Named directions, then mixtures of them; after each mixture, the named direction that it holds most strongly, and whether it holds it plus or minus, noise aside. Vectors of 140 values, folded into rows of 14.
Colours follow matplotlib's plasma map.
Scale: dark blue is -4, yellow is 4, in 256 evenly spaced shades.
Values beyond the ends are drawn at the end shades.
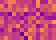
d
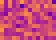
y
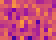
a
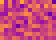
y, plus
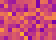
d, minus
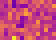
a, minus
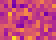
a, minus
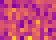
a, minus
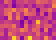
a, minus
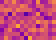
d, plus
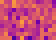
a, plus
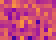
a, plus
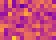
y, plus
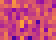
a, plus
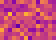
d, minus
